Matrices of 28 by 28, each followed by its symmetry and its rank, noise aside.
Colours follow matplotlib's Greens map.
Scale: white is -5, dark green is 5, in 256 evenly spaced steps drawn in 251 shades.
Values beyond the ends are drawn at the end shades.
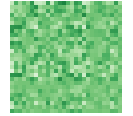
no symmetry, rank three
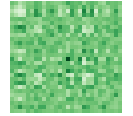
symmetric, rank three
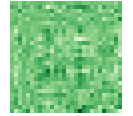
no symmetry, rank four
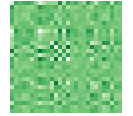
symmetric, rank two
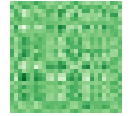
no symmetry, rank two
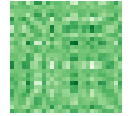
antisymmetric, rank two
